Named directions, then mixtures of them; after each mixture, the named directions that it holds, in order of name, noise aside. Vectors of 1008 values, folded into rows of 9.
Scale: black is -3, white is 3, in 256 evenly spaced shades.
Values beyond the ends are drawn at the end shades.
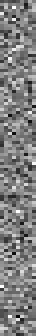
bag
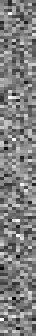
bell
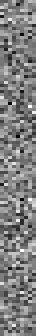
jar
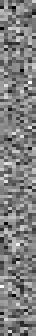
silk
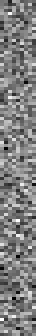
bell.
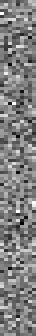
bag, jar.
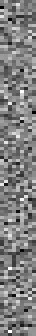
jar, silk.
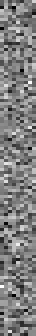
silk.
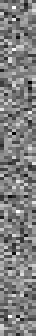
bag, silk.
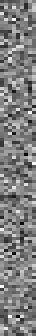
bag.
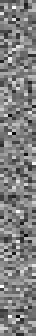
bag.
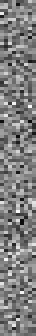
bag, jar.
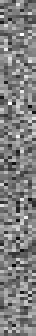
jar.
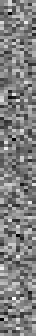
bell.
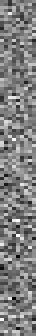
bell.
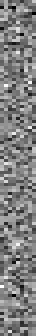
silk.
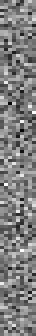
jar.
